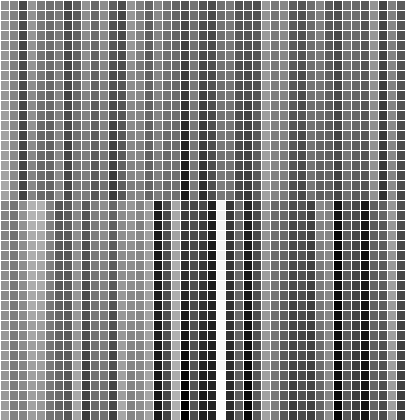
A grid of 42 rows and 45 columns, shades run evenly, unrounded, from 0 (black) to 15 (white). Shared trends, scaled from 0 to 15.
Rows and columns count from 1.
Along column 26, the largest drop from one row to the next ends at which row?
21
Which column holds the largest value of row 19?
1
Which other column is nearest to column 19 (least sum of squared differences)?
22
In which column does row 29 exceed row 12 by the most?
25
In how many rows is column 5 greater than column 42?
22
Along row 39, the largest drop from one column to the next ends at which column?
26
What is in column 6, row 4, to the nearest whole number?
6
